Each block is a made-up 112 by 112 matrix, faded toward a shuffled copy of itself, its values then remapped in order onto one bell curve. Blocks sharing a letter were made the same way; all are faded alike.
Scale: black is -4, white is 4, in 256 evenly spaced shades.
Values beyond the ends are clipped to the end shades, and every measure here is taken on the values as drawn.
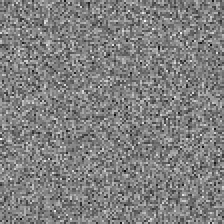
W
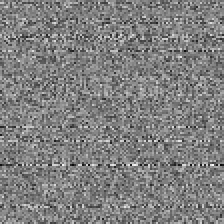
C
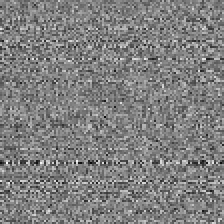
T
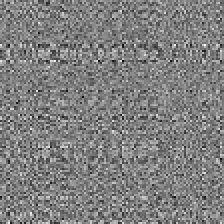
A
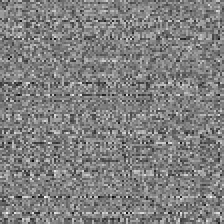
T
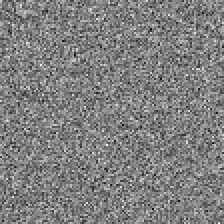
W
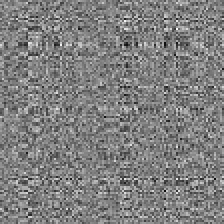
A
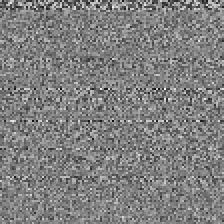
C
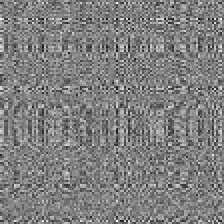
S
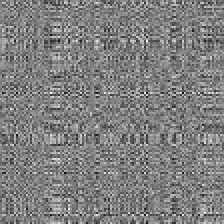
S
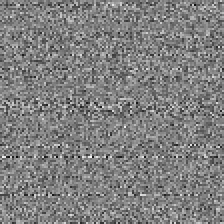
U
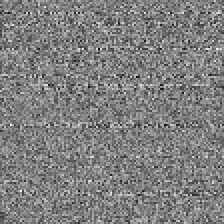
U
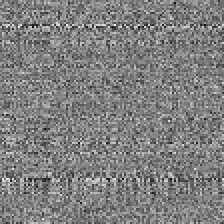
T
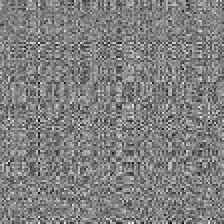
A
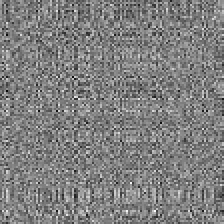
A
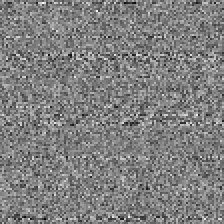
U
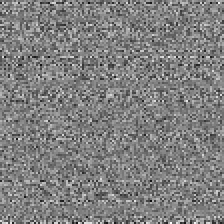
C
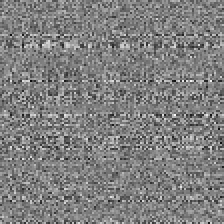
T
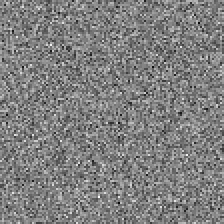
W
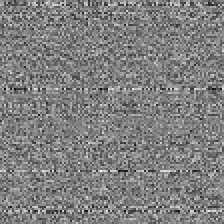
T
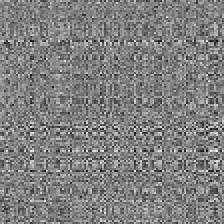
S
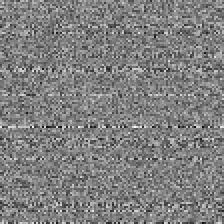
C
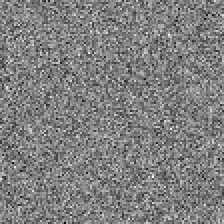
W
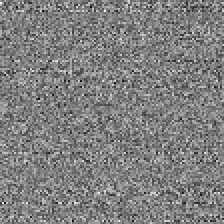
U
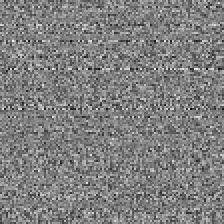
C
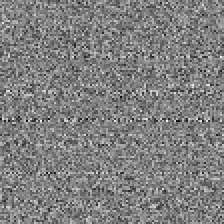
U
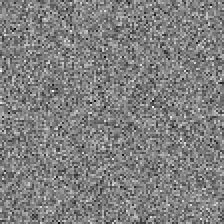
W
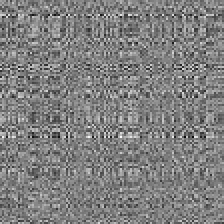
S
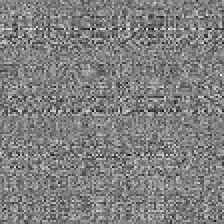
T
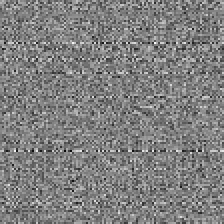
T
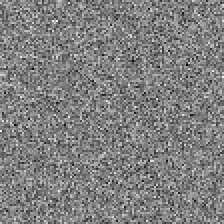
W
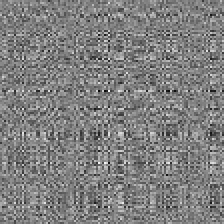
S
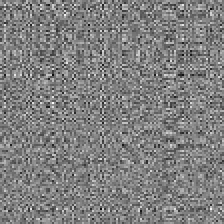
A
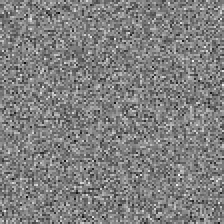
W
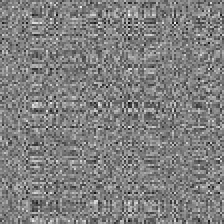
A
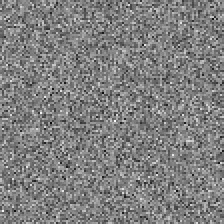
W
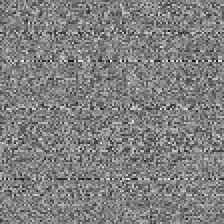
C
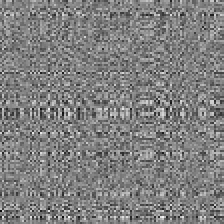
S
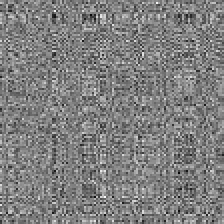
A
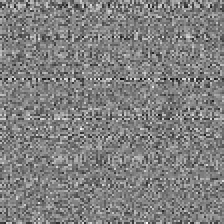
T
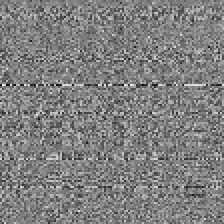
T
